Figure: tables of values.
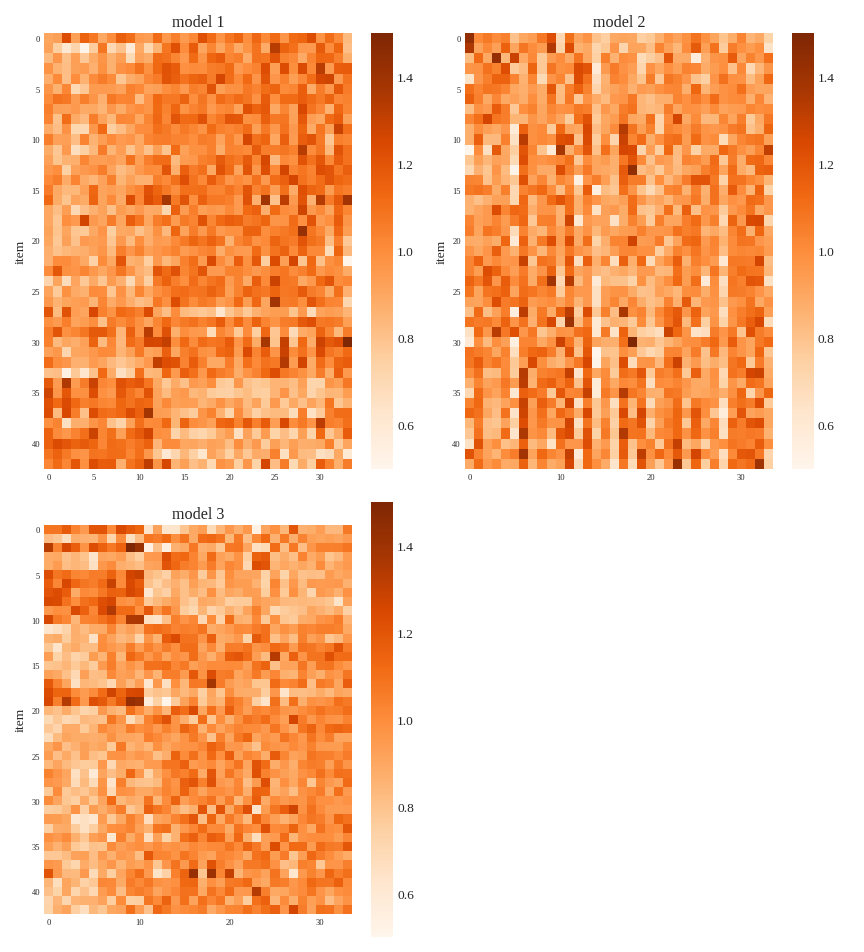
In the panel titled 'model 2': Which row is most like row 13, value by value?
30
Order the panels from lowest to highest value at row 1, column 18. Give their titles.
model 2, model 1, model 3
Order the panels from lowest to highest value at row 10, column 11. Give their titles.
model 3, model 1, model 2
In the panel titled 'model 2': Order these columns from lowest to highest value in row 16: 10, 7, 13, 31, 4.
7, 4, 13, 31, 10
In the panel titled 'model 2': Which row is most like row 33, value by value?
38
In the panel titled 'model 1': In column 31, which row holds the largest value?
4
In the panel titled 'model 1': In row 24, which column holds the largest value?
25
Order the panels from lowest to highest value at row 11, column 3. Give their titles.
model 1, model 3, model 2
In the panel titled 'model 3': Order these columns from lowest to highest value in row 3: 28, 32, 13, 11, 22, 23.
22, 32, 11, 28, 23, 13
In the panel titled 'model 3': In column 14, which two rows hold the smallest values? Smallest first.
0, 19
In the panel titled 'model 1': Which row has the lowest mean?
41
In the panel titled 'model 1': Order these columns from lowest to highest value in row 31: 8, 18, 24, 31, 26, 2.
2, 8, 18, 31, 24, 26
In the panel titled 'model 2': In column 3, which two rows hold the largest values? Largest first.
2, 29
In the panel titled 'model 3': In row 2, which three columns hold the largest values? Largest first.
9, 10, 0
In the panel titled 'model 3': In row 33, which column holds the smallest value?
4
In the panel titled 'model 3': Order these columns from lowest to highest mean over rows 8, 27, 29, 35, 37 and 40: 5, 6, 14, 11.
5, 11, 6, 14
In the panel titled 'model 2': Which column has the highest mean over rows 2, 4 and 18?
3
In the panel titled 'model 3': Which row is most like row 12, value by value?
3
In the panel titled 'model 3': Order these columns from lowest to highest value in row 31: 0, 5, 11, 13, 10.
0, 10, 5, 13, 11
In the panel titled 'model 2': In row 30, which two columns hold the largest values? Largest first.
18, 10
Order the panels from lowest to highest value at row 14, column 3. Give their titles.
model 3, model 2, model 1
